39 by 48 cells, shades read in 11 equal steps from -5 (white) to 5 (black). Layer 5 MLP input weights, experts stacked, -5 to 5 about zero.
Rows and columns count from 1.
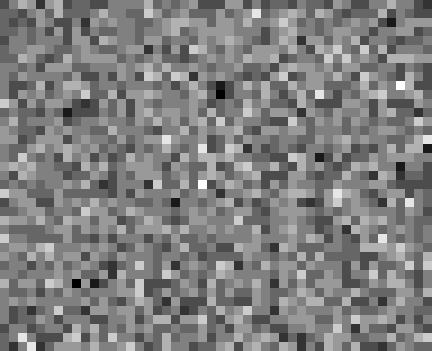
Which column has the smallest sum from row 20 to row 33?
16
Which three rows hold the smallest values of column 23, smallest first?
21, 17, 36
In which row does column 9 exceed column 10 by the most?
32
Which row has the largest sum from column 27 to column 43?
1
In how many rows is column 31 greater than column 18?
19
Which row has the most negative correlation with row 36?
34
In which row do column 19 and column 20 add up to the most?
23
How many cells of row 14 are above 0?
15
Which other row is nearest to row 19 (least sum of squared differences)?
24
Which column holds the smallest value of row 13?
28
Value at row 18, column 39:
2
